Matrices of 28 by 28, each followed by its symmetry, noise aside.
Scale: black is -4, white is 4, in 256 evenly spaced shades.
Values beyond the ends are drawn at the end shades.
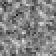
symmetric.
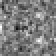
mirrored top to bottom.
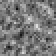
symmetric across the other diagonal.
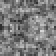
mirrored top to bottom.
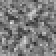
same after a half turn.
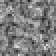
same after a half turn.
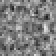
mirrored top to bottom.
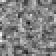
no symmetry.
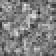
symmetric.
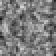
mirrored top to bottom.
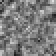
symmetric.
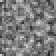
mirrored top to bottom.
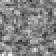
no symmetry.
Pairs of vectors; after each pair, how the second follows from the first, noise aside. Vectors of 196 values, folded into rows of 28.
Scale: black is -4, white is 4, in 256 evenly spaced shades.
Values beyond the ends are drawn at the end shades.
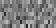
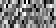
reversed, scaled up.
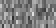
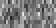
reversed.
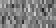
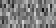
sign-scrambled.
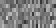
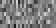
reversed.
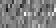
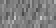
wrapped around, shrunk.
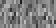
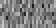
shuffled.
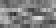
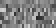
sign-scrambled.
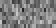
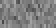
wrapped around, shrunk.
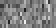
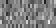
shuffled.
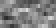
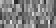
shuffled.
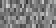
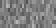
shrunk.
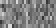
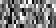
wrapped around, scaled up.
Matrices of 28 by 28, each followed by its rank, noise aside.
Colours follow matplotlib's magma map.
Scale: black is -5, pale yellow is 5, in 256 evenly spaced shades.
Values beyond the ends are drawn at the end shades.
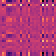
one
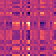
one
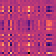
one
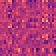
four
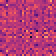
four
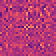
four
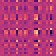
one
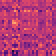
three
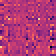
three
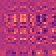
two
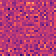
four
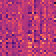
four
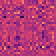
four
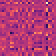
two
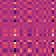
one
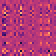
two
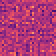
six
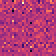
four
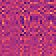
three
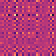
one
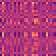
two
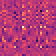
four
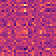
four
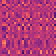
two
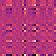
one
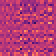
three
